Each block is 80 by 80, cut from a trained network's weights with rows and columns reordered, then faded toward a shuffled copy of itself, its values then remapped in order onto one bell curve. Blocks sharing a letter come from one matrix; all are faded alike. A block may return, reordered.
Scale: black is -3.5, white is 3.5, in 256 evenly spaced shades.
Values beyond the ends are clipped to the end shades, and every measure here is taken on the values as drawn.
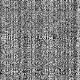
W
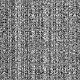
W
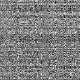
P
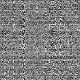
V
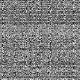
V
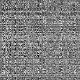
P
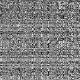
P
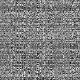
P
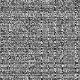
P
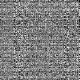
P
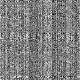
W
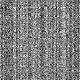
W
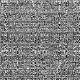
V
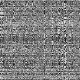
P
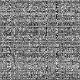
P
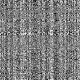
W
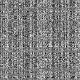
W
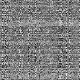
P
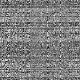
P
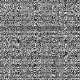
P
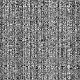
W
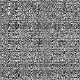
V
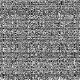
V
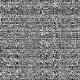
P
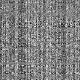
W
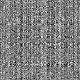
W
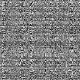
V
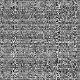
V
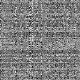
V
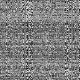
P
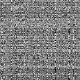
P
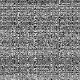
P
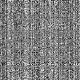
W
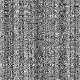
W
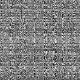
P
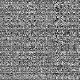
V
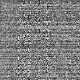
P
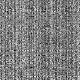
W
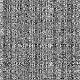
W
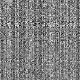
W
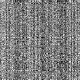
W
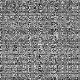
V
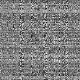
P
